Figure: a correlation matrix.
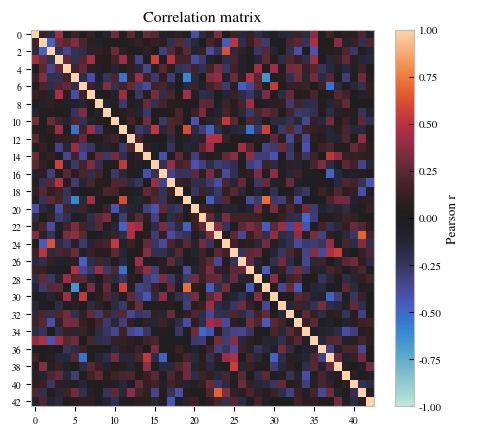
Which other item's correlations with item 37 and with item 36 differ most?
25
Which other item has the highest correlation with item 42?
38
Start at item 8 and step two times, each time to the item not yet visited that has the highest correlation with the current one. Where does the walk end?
5
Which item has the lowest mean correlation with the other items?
34
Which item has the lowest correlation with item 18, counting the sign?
41
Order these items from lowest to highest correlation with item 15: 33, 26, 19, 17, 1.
33, 26, 1, 19, 17
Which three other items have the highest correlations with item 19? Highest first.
29, 11, 7
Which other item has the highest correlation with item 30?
6
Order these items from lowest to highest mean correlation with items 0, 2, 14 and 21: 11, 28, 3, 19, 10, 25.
28, 11, 3, 19, 25, 10
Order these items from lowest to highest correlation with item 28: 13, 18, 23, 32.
18, 13, 32, 23
